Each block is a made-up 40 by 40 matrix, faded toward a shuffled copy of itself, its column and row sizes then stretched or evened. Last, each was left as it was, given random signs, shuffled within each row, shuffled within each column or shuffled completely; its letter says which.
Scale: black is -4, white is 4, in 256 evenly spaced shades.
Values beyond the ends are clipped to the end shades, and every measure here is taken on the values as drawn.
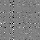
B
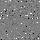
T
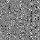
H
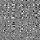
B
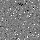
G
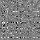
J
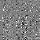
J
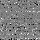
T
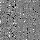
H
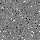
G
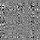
B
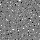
G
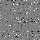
T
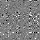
B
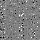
H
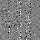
H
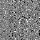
H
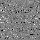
T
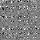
J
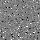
G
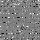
T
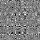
B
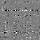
J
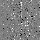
H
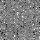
H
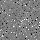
G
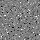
G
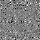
J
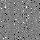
H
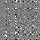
B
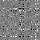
B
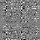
B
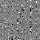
H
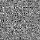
J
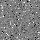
G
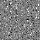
H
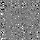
J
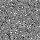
G
